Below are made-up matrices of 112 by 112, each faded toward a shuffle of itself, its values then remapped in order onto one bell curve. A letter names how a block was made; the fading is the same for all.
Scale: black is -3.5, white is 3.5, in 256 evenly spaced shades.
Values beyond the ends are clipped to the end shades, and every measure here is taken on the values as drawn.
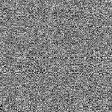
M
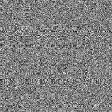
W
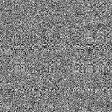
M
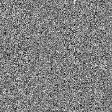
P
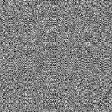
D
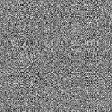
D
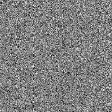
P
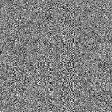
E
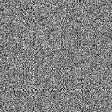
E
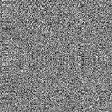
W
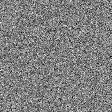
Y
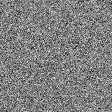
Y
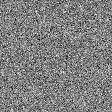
Y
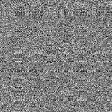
W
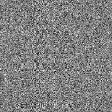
E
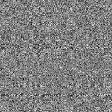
M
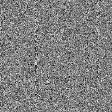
P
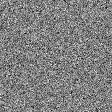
Y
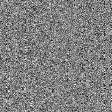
P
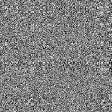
E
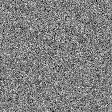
Y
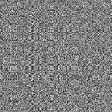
D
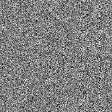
P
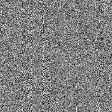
P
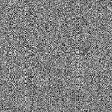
E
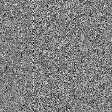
P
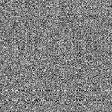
M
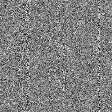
P
